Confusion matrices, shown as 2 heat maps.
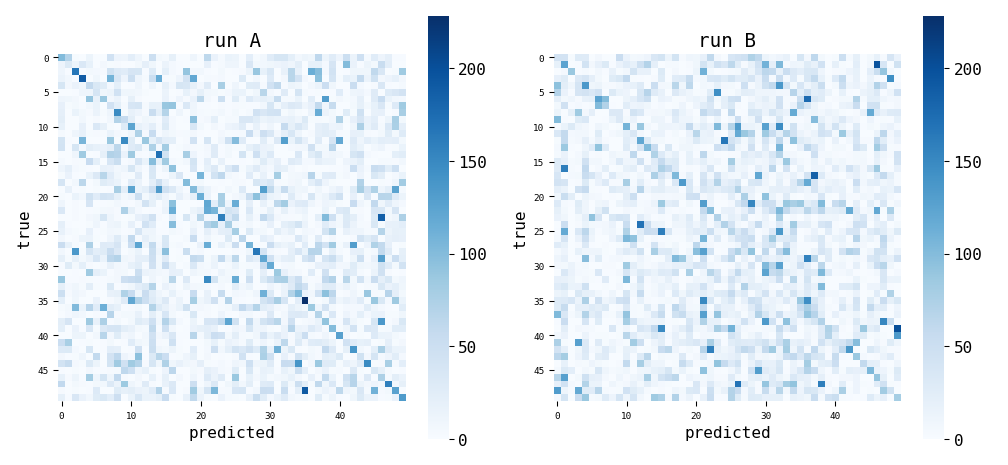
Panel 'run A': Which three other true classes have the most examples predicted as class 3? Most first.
12, 14, 18
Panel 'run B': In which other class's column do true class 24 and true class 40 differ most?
12
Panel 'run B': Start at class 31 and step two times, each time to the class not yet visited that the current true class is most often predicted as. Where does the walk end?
32
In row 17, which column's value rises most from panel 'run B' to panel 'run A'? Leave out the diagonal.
20
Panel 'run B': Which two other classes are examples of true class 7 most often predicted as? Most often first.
6, 35
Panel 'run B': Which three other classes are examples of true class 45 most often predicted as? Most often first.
29, 21, 36
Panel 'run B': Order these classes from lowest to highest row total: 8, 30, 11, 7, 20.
20, 7, 30, 8, 11
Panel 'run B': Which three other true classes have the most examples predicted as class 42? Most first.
22, 28, 41
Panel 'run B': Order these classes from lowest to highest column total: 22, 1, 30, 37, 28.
22, 28, 37, 1, 30
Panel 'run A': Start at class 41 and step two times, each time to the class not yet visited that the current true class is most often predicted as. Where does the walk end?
46
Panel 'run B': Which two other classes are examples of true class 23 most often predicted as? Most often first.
5, 32
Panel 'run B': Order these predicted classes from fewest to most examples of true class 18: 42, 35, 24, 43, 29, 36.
42, 24, 29, 43, 35, 36
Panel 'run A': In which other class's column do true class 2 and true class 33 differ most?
36
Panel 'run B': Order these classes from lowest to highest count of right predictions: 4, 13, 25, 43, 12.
25, 43, 13, 12, 4
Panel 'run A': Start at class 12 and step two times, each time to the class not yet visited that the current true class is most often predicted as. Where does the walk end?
19
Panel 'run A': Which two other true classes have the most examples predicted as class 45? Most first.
48, 35
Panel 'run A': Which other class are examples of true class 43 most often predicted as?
11
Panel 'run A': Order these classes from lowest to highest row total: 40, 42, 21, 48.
40, 21, 42, 48
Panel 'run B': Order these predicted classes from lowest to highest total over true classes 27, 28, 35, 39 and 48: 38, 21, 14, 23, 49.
23, 38, 14, 49, 21
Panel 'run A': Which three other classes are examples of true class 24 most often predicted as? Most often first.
16, 22, 21
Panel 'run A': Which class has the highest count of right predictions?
35
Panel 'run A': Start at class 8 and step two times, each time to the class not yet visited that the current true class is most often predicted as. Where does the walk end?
7
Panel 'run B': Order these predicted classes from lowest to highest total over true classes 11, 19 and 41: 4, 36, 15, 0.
36, 15, 4, 0
